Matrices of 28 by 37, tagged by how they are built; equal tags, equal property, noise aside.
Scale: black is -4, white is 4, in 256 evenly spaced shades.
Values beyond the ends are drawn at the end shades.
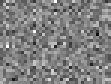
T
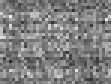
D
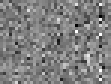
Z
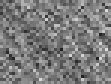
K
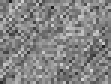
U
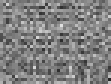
D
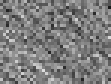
K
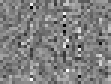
Z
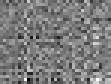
T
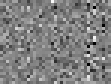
Z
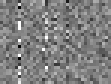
Z
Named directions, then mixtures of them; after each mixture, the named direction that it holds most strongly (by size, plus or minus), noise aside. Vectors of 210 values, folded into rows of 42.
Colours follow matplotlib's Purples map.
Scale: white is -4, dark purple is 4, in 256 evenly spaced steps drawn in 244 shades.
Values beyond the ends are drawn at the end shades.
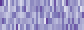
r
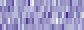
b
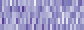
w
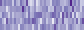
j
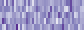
b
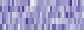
b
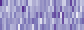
j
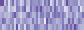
r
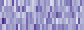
r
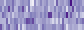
b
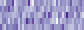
b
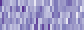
w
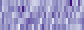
j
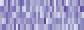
r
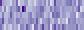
w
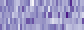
b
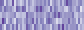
r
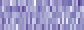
w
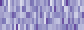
r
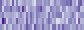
w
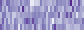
j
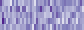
w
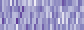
w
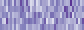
j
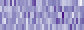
w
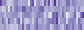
b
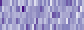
w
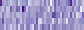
j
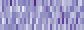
w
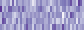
w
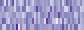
r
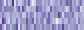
b
